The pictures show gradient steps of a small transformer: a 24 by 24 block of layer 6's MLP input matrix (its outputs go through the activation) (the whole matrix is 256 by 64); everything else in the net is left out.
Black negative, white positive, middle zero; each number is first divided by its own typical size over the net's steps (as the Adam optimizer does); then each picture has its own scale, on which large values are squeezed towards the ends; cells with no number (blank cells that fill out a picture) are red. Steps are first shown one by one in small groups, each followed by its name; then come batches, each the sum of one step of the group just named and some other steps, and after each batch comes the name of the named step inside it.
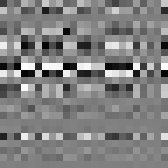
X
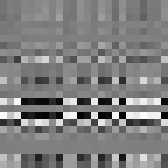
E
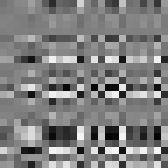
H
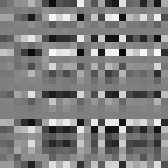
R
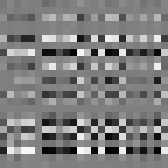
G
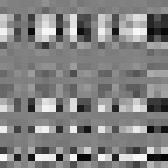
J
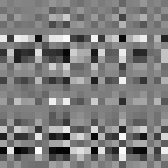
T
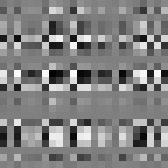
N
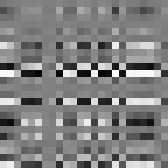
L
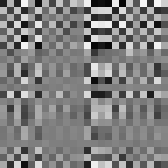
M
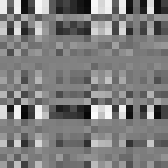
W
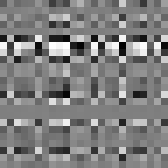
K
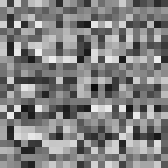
H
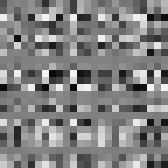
N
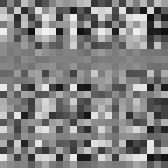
J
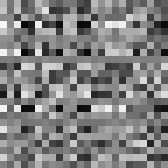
J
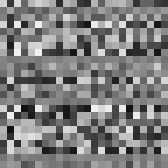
G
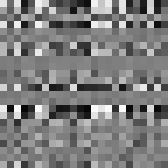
W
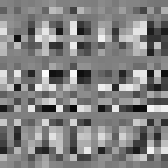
N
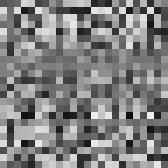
J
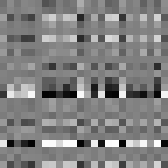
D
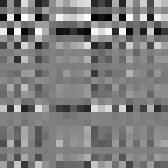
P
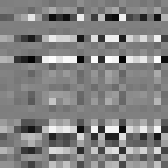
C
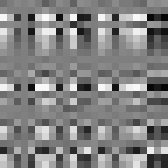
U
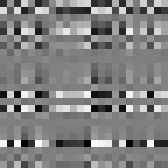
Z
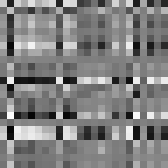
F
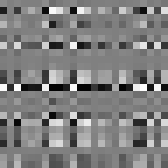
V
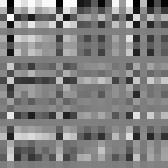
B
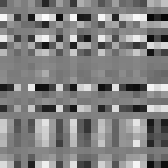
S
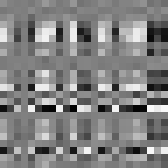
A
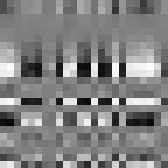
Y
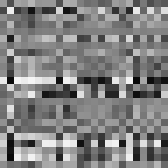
D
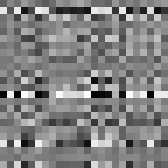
Z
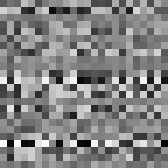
Z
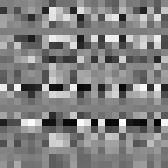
V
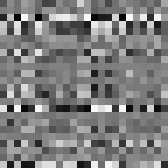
P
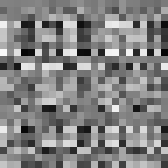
A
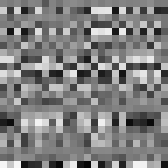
Y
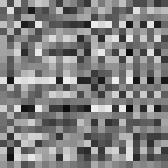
C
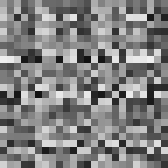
U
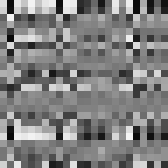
B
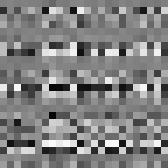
V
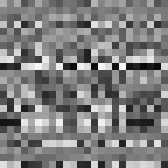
D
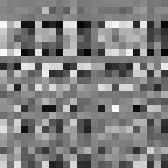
A
